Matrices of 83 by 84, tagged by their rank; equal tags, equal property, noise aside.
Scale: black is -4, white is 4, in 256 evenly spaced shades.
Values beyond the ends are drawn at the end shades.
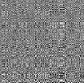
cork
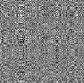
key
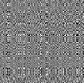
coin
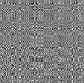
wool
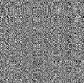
key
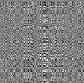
coin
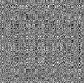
key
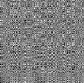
wool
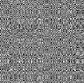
wool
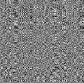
key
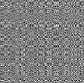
coin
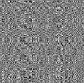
cork
